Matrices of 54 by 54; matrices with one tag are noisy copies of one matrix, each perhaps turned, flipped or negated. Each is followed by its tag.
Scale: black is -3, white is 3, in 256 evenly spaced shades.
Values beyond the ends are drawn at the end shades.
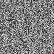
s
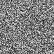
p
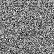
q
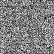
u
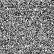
u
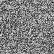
u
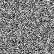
p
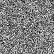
p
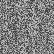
q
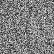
q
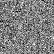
s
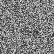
p
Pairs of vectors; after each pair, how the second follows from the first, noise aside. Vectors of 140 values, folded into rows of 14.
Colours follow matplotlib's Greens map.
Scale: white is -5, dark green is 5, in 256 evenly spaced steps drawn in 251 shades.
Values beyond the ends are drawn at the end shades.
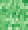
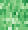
copied.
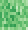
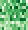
wrapped around, scaled up.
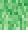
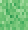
reversed, shrunk.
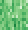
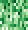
wrapped around, scaled up.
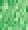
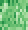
copied.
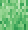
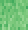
reversed, shrunk.
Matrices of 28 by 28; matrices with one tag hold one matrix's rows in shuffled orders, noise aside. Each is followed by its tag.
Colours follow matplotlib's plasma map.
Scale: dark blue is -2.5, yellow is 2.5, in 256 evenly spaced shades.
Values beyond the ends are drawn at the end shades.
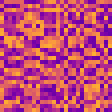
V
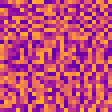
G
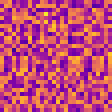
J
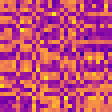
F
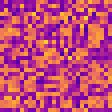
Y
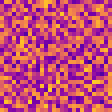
J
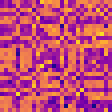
F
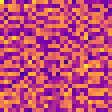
Y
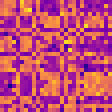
F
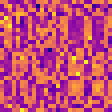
J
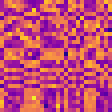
V
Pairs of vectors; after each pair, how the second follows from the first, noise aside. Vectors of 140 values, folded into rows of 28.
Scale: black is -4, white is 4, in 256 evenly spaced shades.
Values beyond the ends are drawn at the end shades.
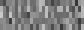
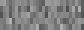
negated, shrunk.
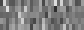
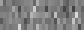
wrapped around, partly zeroed.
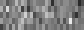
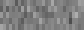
negated, shrunk.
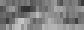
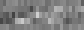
partly zeroed.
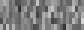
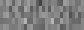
wrapped around, negated, shrunk.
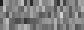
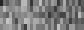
sign-scrambled.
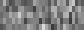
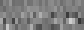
wrapped around, partly zeroed.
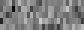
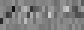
partly zeroed.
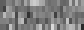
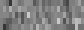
wrapped around, partly zeroed.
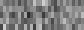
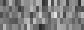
reversed, negated.
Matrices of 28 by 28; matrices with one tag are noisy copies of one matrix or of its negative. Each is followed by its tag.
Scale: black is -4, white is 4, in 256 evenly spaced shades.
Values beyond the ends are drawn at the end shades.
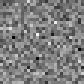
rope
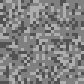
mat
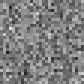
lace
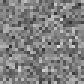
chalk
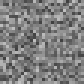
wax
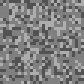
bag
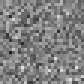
chalk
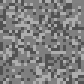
chalk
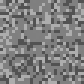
wax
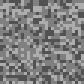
bag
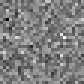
chalk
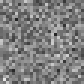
chalk
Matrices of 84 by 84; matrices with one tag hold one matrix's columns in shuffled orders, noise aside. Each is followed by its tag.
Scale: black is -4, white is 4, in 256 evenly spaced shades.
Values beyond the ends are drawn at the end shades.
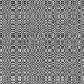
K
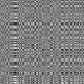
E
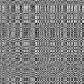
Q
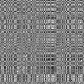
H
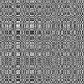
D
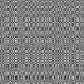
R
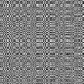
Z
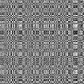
D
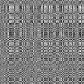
Q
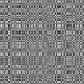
D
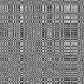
Q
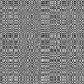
K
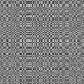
Z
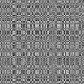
D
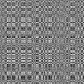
R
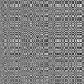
Z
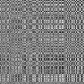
H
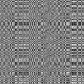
E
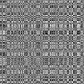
D
